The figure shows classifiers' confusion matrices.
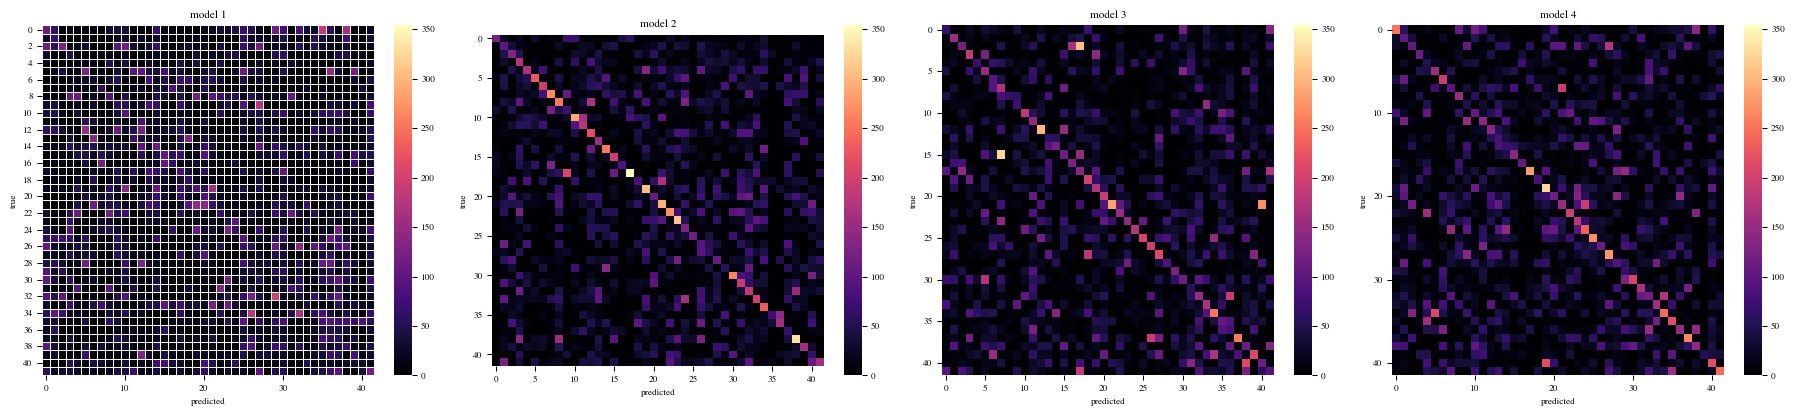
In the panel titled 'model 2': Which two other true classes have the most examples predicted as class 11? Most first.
10, 37
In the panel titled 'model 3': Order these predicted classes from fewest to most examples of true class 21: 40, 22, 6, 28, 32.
6, 28, 32, 22, 40
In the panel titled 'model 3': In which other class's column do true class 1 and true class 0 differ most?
41
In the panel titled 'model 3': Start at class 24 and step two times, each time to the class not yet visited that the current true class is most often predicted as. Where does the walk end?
35
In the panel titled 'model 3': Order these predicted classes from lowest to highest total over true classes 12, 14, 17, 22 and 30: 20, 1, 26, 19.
26, 20, 1, 19
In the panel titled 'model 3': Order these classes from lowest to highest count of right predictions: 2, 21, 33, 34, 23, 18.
2, 23, 33, 18, 34, 21
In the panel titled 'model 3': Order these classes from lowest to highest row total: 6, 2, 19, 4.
6, 4, 19, 2
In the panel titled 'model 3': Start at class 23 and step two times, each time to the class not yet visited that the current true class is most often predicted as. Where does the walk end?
15
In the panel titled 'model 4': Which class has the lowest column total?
39
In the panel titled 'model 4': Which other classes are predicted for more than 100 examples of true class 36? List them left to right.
6, 32, 38
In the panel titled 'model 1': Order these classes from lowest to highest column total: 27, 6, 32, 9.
6, 32, 9, 27
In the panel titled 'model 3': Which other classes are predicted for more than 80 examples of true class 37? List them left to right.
3, 19, 26, 27
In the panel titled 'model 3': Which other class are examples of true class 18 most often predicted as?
3
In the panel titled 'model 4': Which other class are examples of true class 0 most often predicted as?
38
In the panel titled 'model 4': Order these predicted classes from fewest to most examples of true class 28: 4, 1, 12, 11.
11, 12, 4, 1
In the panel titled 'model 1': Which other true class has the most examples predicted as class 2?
32
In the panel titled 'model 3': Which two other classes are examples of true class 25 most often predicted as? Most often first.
34, 12
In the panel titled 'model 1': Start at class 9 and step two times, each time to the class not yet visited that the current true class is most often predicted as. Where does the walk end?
20
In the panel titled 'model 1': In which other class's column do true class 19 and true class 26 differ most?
21
